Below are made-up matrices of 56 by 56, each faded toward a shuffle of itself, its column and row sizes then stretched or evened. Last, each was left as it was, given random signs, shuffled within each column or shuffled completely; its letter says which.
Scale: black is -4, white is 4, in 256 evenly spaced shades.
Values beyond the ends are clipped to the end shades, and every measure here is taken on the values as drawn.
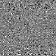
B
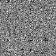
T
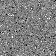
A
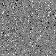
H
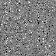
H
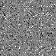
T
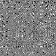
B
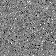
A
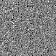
H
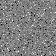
A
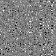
B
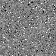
A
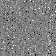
H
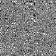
B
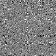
B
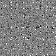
T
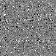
T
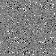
T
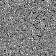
A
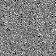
T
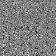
T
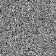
H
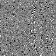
H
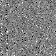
H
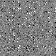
T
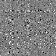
B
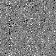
H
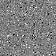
T
